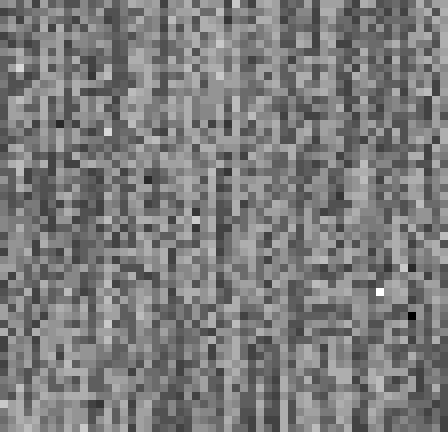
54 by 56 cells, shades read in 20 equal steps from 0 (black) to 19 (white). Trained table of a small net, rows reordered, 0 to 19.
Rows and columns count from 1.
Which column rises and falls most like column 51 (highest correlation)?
44
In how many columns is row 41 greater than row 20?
25
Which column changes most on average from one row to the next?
10
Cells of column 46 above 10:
26
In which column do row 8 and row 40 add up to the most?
18
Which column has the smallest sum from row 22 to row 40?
28
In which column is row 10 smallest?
12
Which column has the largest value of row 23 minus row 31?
52
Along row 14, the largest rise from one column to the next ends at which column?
30
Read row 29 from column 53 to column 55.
8 5 9
